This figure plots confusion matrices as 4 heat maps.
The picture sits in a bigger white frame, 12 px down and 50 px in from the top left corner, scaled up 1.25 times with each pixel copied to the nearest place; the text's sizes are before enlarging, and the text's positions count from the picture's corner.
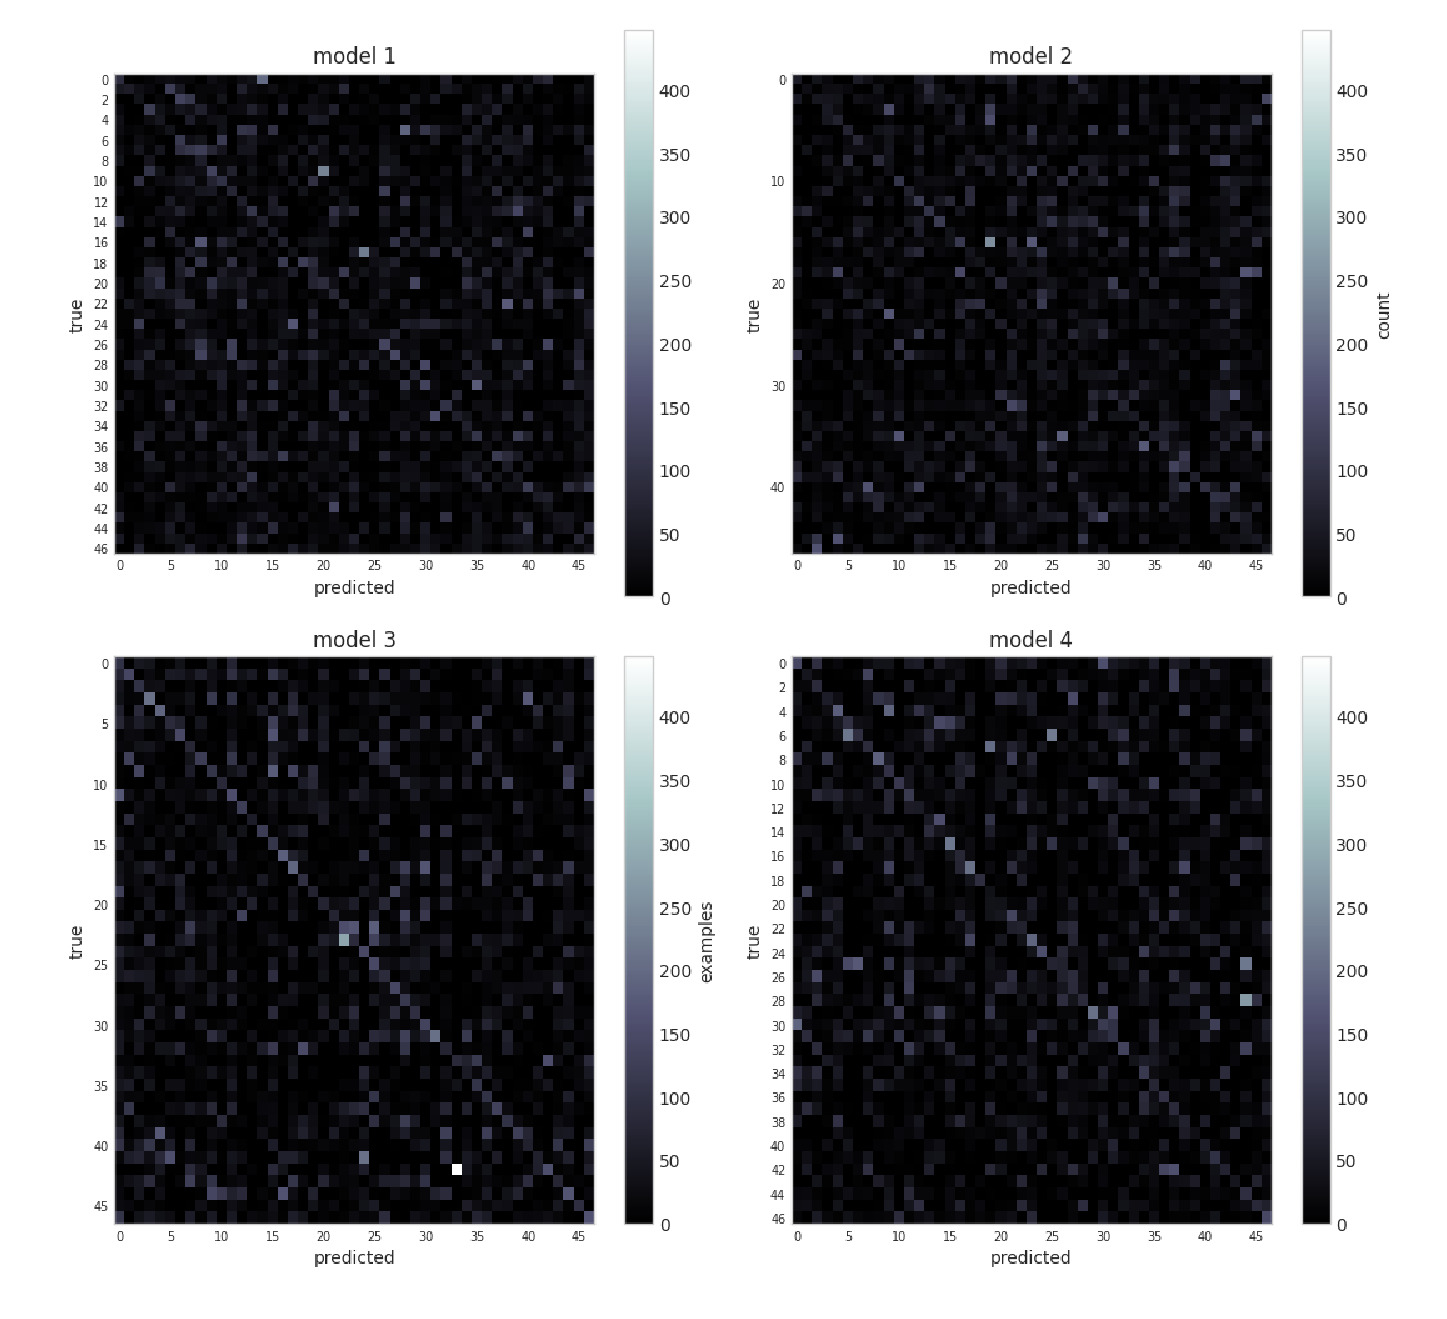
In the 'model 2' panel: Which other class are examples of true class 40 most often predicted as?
7
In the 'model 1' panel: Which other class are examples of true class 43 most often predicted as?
32
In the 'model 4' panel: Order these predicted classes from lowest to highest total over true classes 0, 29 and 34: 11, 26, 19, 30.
11, 26, 19, 30
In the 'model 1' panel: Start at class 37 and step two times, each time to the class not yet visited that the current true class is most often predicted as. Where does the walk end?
8
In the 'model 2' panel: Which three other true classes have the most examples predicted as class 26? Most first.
35, 10, 43
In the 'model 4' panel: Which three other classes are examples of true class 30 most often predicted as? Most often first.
0, 41, 31
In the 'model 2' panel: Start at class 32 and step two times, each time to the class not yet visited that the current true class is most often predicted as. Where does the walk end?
24
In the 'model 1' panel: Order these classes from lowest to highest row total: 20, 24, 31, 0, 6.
31, 0, 6, 24, 20
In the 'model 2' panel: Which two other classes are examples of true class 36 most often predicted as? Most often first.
34, 24
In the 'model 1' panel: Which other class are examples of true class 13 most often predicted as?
39
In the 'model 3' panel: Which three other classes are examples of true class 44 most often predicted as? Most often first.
16, 9, 10
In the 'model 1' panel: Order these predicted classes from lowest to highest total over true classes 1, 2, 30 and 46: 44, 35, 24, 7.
24, 44, 7, 35
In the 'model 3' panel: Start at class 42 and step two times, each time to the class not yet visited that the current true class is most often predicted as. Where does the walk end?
35
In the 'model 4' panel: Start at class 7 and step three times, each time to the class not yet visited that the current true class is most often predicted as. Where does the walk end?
37
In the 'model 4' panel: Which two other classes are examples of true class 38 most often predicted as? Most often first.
4, 16
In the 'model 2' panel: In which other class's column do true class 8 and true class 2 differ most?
46
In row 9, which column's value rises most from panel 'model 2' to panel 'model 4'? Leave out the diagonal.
17
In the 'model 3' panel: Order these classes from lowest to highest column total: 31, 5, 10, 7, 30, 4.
31, 10, 5, 4, 7, 30
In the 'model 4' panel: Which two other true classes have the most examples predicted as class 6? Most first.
25, 15
